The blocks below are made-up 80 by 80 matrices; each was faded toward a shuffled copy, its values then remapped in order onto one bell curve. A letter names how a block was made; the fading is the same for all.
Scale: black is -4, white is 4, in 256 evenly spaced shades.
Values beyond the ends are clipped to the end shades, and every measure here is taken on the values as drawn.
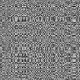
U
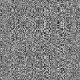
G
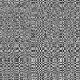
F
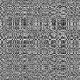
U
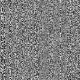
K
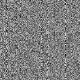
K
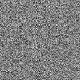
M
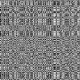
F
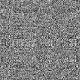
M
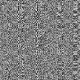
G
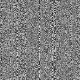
K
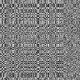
F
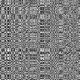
F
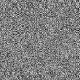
M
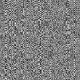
G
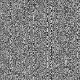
K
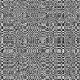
F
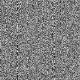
K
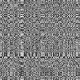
U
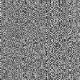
G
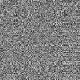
M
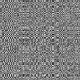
F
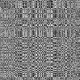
F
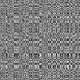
F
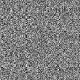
M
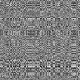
U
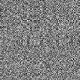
M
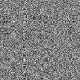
M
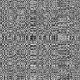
U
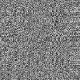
M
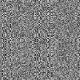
G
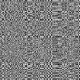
U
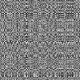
U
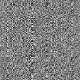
G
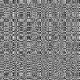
F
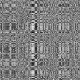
F
